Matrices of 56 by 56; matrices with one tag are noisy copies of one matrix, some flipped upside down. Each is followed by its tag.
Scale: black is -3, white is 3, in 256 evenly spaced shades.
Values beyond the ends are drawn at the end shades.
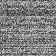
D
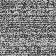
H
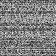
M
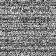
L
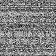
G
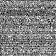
D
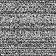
M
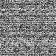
H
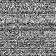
M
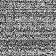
D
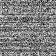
L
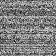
D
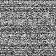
G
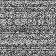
G
